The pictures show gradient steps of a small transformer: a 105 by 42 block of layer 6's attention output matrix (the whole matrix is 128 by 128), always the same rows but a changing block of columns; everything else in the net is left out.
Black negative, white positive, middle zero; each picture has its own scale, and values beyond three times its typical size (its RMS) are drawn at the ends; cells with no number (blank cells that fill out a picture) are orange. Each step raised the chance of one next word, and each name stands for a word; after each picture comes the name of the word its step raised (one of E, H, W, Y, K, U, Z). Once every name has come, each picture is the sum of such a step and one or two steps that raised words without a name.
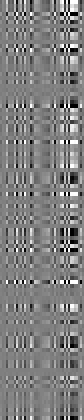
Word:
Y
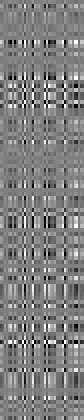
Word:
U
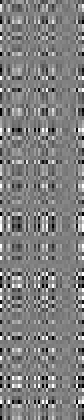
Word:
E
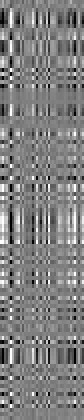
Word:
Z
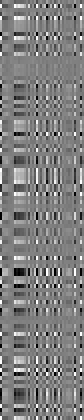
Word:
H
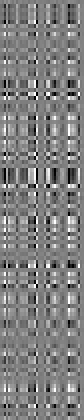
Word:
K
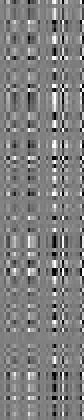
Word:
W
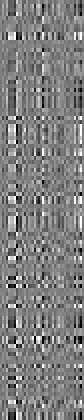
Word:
E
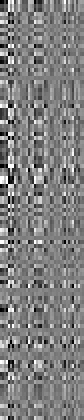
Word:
Y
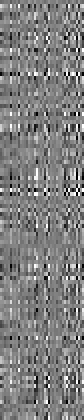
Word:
E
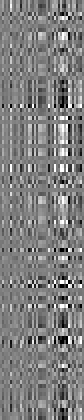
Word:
Y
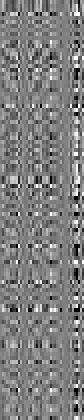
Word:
Y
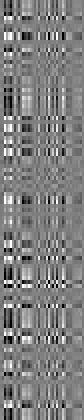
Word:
H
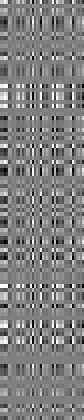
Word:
W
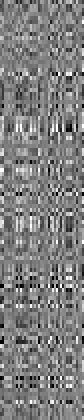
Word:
E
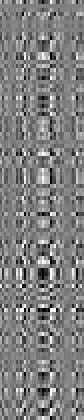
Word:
H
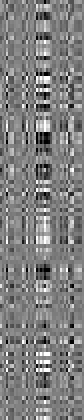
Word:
U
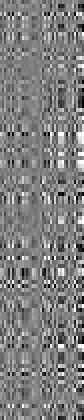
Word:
H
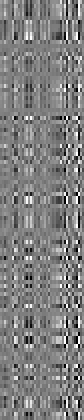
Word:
W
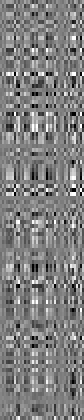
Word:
K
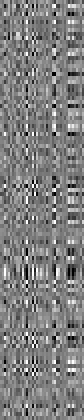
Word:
H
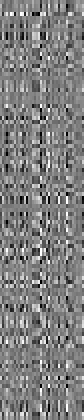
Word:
Y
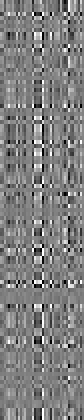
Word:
Y
